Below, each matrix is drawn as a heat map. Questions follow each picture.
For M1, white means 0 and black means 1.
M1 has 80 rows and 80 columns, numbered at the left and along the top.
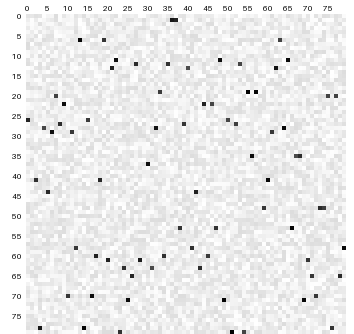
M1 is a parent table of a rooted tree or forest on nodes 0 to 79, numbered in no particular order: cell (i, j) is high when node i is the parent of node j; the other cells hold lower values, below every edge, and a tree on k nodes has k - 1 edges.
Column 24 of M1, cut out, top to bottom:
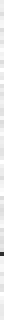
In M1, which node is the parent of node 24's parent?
6
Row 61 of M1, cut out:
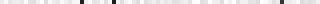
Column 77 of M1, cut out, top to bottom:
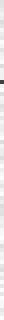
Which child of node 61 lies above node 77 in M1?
20
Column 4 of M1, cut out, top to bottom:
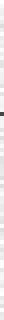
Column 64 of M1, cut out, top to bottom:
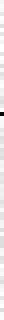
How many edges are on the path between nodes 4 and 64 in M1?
2
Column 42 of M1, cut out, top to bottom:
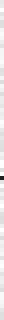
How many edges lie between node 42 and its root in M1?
4
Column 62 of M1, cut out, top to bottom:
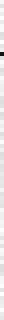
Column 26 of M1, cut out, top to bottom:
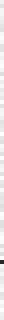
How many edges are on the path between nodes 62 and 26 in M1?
6
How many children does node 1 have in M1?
2
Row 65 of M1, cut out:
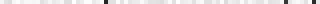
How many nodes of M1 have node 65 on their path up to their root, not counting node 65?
12
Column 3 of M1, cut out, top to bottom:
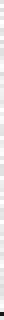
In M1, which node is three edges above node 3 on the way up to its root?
11
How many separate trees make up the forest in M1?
3
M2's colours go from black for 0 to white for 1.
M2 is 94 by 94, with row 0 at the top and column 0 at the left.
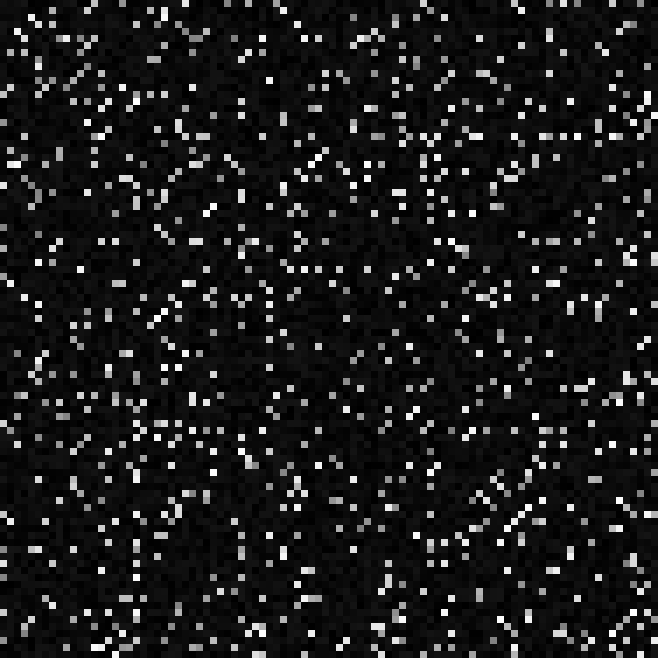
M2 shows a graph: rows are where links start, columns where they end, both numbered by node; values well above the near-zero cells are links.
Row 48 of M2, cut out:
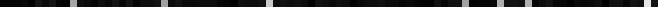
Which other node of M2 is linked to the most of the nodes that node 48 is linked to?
node 14
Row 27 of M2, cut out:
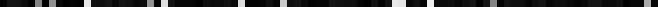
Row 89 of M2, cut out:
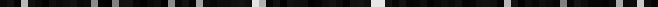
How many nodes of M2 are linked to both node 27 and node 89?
0
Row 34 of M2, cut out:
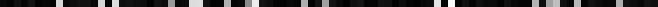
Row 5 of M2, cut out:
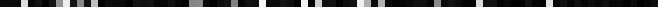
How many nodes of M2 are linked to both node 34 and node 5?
6
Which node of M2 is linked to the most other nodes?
node 19
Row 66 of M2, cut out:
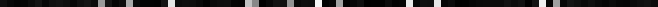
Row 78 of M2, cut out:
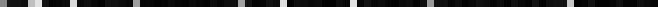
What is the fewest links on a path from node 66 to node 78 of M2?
3
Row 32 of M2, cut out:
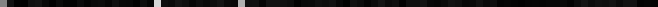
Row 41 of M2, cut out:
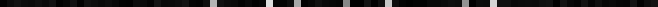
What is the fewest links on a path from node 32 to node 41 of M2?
4
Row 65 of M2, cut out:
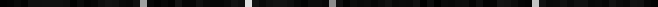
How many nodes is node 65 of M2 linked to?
4
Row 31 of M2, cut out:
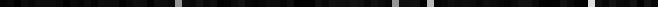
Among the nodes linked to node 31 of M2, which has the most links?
node 61
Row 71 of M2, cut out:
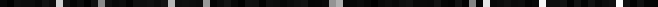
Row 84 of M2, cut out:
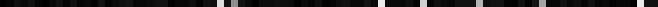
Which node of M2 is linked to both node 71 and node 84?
node 77
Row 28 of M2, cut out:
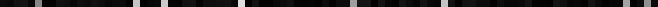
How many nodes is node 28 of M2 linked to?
8
